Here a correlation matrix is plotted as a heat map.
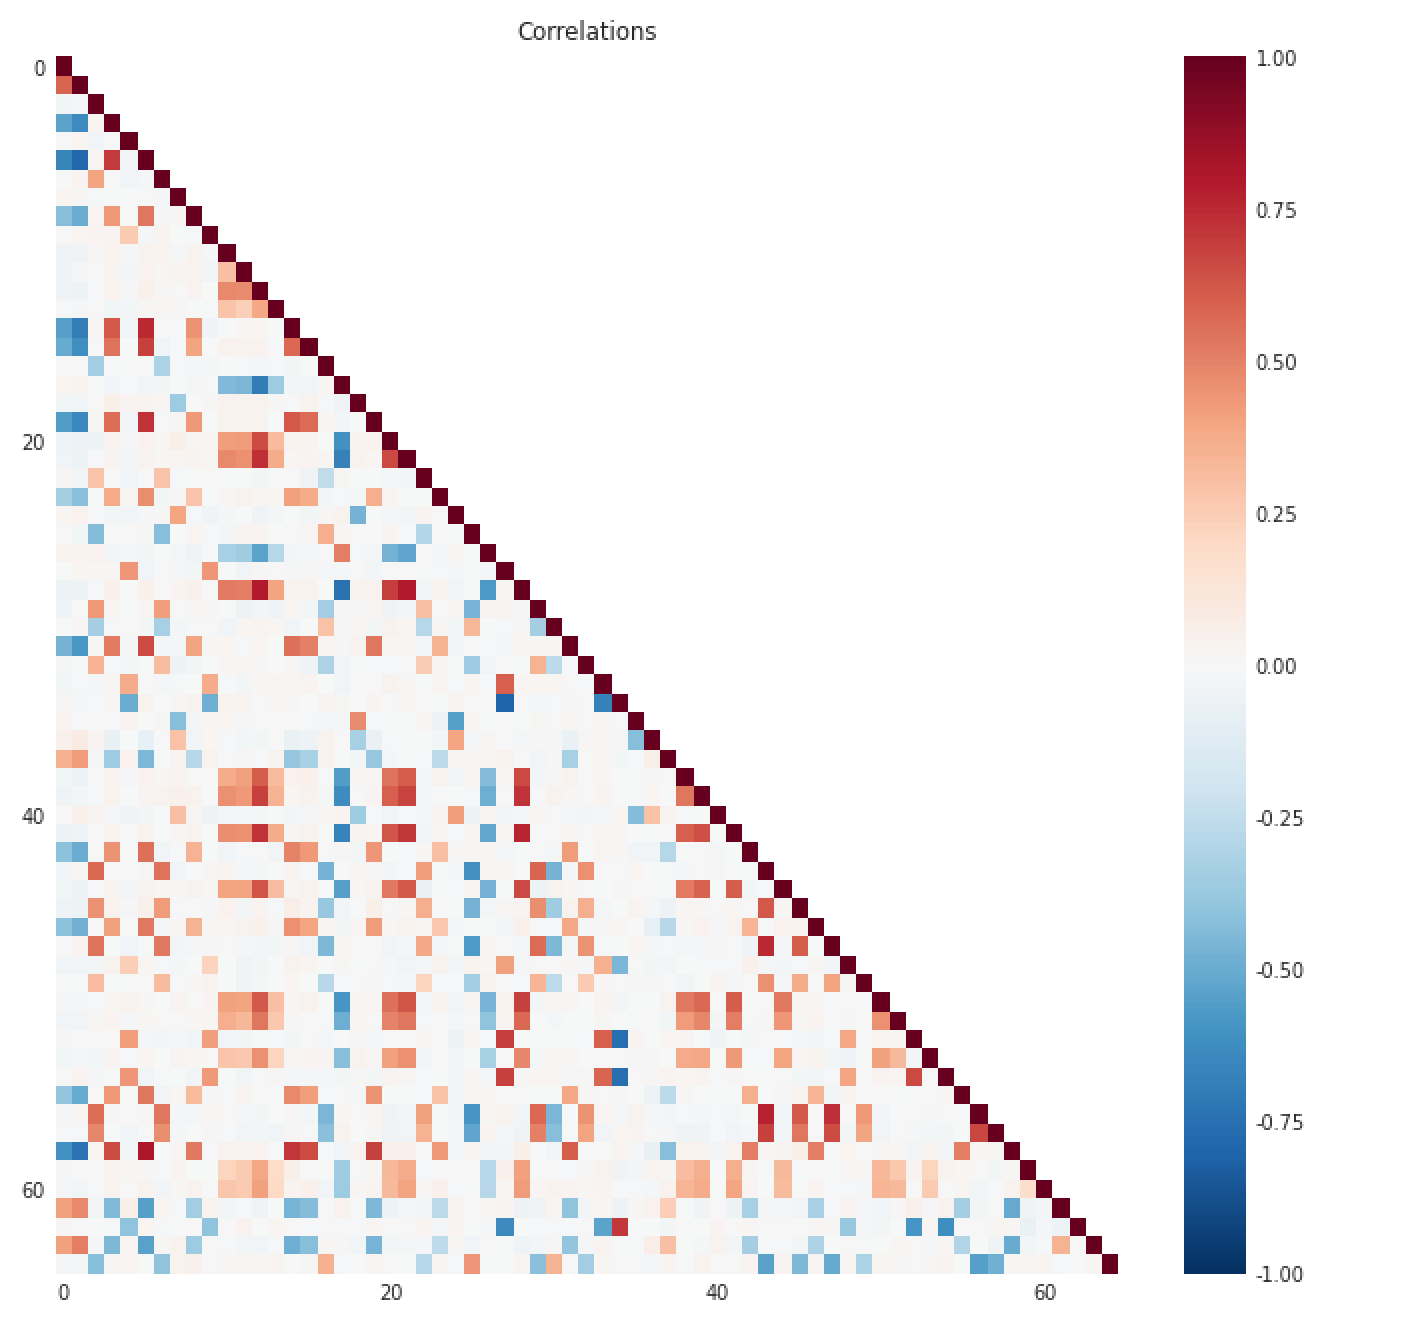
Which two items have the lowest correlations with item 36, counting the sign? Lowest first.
35, 18
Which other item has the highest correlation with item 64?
25
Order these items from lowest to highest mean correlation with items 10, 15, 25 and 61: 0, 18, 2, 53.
2, 0, 18, 53
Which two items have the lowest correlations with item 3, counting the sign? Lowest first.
1, 0
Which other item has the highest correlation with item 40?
24
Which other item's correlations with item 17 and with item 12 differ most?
28
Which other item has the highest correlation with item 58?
5
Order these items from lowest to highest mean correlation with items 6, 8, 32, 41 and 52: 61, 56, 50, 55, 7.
61, 7, 55, 50, 56
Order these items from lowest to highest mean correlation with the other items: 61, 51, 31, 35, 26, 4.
26, 61, 35, 4, 31, 51
